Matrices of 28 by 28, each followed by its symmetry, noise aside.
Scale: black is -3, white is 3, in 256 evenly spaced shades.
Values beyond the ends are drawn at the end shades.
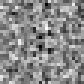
mirrored top to bottom.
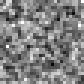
symmetric.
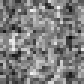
mirrored top to bottom.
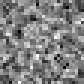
symmetric.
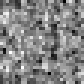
mirrored top to bottom.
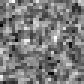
no symmetry.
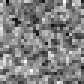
no symmetry.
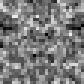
mirrored left to right.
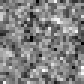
no symmetry.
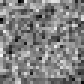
symmetric.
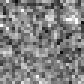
no symmetry.
